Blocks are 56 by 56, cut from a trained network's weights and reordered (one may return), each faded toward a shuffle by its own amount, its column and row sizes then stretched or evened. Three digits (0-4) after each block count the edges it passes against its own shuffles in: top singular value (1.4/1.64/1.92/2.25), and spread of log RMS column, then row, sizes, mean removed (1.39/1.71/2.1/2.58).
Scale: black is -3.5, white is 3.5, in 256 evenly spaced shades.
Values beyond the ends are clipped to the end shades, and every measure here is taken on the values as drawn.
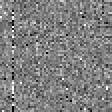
2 2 0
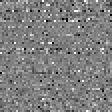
0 0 4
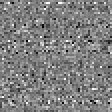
0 0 4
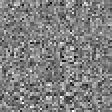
3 3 1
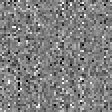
1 4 0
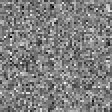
2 1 0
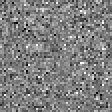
0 1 2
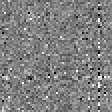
2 2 1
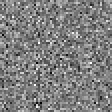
1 1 1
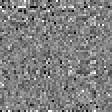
2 0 2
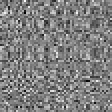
4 1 3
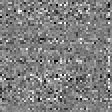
0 3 4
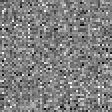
2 2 2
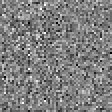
1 3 0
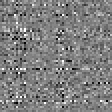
3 3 4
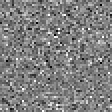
0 0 1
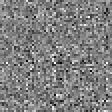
2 2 2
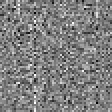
2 3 1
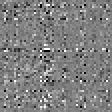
1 4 4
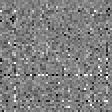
2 2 2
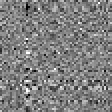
4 1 3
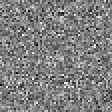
2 0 2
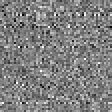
3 0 3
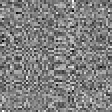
4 2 1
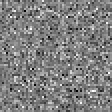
1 0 2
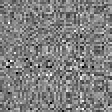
4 2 1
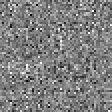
0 2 3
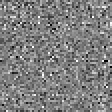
0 1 2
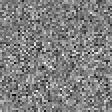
1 0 2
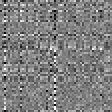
4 3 3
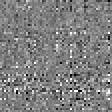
2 3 4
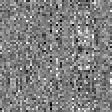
3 4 0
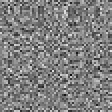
4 2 1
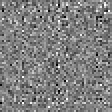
2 3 2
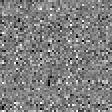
2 3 3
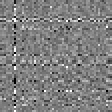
4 2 3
